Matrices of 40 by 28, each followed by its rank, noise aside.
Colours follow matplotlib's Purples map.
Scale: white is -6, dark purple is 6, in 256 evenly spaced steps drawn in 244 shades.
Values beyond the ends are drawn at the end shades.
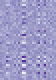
one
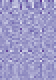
two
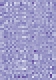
three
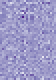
four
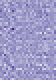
three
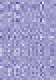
two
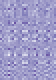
two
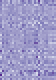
three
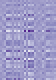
one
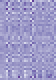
two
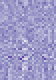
three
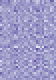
two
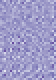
three
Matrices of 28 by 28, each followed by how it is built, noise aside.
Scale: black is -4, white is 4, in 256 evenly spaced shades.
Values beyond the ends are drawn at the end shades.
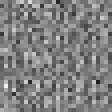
blocks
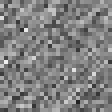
Hankel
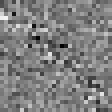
banded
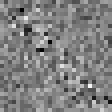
banded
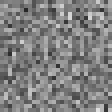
blocks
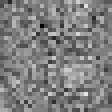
blocks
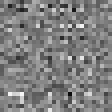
low rank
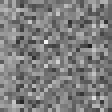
repeating rows
